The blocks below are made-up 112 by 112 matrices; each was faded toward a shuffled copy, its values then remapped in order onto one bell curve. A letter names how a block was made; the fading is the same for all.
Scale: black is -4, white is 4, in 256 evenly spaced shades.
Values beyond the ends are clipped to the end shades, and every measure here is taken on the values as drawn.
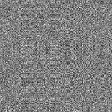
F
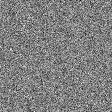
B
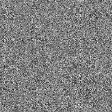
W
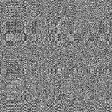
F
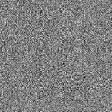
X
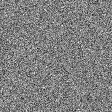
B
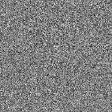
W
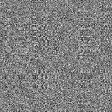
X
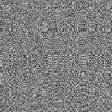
F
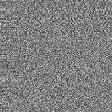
X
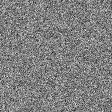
B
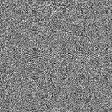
X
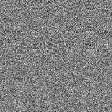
X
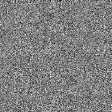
W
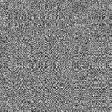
F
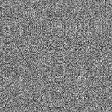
X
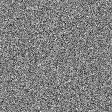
B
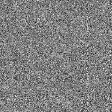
W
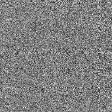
W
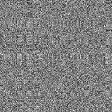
X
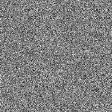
W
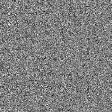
W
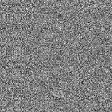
X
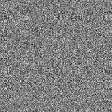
X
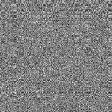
F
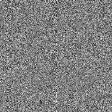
W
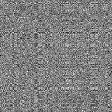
F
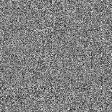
W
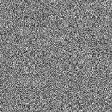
X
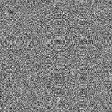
F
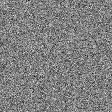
B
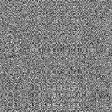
F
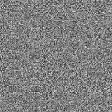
X
